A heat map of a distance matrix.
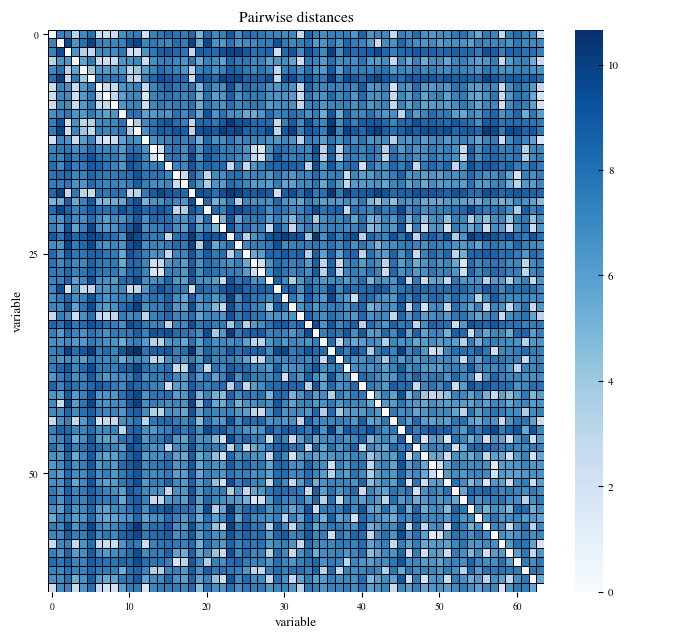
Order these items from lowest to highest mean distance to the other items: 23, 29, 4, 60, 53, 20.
53, 4, 60, 29, 20, 23
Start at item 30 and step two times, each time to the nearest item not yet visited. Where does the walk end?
55
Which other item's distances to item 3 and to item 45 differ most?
32
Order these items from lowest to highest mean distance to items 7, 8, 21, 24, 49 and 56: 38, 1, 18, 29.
1, 38, 29, 18
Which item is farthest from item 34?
23
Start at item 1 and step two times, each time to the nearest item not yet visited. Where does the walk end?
19
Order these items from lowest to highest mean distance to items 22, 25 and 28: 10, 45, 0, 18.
0, 45, 10, 18
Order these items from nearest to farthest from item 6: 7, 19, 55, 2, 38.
7, 19, 55, 2, 38
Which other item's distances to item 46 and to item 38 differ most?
51
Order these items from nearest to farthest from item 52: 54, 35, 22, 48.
35, 48, 22, 54
